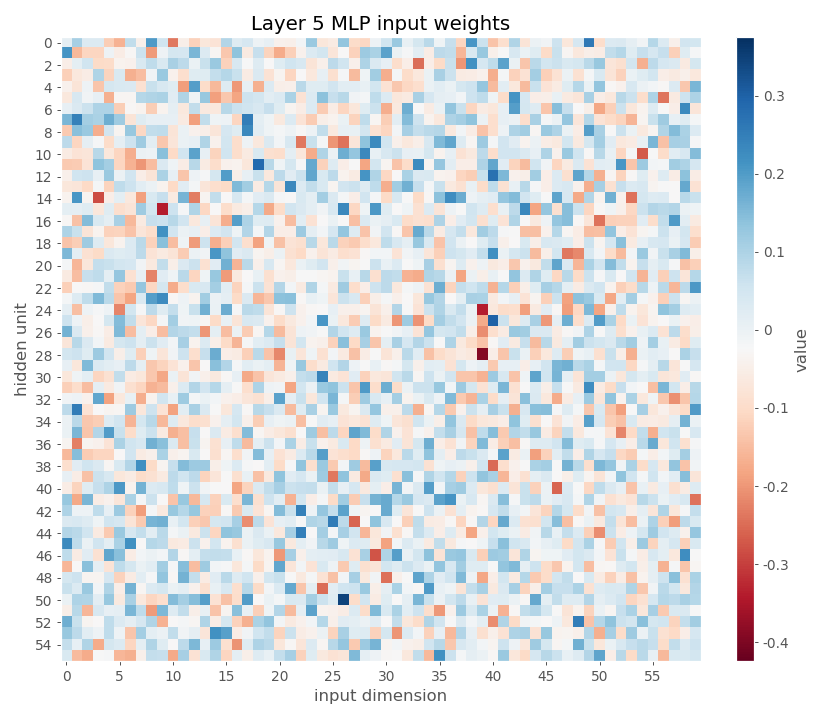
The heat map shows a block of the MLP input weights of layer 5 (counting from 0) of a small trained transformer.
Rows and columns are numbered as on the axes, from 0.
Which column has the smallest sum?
27
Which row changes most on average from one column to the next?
35
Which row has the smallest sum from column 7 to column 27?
18
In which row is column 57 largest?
16
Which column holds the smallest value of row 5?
56
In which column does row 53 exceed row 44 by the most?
14
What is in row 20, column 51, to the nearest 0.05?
0.15
